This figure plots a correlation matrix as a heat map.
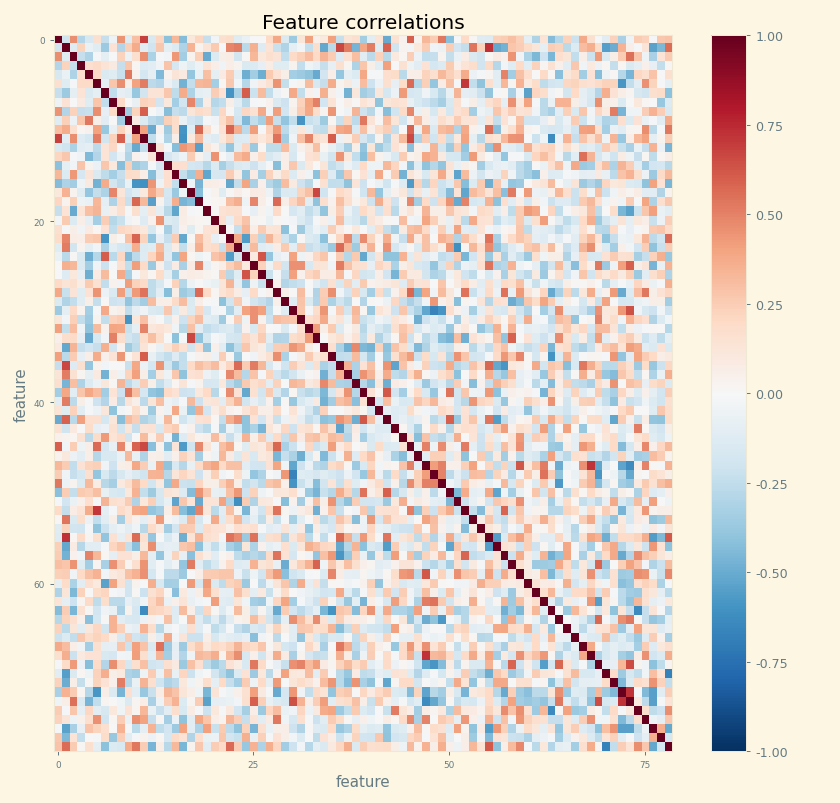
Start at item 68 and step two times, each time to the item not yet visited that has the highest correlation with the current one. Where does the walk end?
59
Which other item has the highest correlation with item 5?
52
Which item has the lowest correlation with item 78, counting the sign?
70
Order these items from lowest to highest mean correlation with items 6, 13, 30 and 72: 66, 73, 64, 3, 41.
66, 3, 41, 64, 73
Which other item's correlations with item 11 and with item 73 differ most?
72
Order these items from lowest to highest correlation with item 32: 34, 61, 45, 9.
9, 61, 34, 45
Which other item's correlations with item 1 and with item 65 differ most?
36
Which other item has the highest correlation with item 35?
11
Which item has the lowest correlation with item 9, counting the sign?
31
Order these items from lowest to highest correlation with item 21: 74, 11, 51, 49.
74, 11, 49, 51
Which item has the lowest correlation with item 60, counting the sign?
6
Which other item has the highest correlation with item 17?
33
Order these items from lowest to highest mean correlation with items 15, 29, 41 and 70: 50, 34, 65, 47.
47, 65, 50, 34
